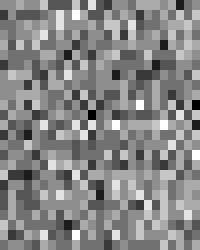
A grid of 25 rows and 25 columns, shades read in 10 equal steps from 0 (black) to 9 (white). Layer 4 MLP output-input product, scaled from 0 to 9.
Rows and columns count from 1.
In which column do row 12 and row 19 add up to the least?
12
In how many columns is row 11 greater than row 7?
14
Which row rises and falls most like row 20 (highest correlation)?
19
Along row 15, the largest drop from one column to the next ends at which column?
23
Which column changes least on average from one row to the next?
13
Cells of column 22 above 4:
11
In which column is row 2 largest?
10
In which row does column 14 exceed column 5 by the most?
16
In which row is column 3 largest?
5
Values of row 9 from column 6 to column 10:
3 6 6 4 5
